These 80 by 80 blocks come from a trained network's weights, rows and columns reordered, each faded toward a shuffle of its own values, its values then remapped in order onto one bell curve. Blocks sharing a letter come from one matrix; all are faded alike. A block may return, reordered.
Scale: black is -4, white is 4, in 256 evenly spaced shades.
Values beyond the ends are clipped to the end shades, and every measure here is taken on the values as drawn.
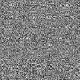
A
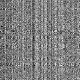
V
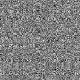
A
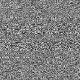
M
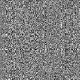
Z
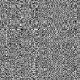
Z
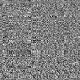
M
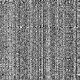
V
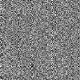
Z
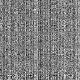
V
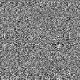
A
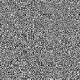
A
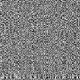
Z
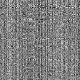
V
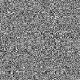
A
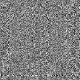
Z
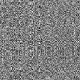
Z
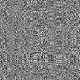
Z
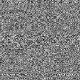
M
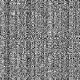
V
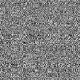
M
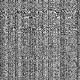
V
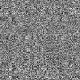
A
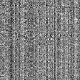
V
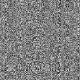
Z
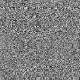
M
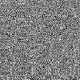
A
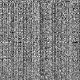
V
